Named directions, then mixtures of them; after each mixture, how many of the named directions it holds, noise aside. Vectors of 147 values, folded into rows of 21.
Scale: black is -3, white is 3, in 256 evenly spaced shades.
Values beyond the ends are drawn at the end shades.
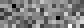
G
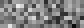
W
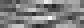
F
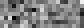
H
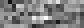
three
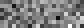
one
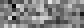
four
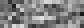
three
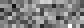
two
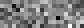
one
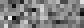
one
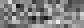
three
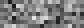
four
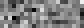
one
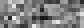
two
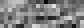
three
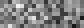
one
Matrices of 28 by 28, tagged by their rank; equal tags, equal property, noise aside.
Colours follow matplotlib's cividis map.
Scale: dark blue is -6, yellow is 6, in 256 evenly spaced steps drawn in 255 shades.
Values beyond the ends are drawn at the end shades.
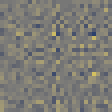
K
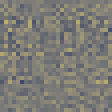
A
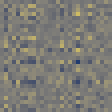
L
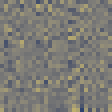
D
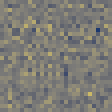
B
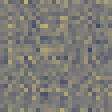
A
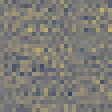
A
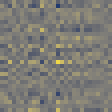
D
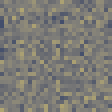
B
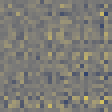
D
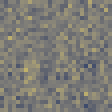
B
